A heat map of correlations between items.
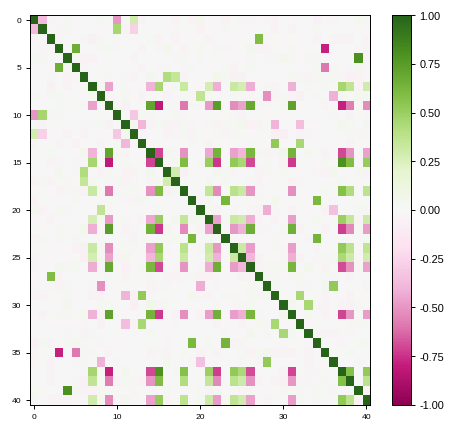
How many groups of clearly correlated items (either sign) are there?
10
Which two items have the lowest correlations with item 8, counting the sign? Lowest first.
28, 36
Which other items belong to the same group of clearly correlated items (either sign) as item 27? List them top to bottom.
2
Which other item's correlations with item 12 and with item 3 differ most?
35
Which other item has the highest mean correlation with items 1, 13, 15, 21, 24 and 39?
37
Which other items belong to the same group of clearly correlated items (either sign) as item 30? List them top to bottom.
33
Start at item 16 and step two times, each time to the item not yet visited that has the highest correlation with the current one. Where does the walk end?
17
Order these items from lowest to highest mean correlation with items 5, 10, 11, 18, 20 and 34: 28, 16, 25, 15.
28, 16, 25, 15
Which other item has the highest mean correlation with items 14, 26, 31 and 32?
9
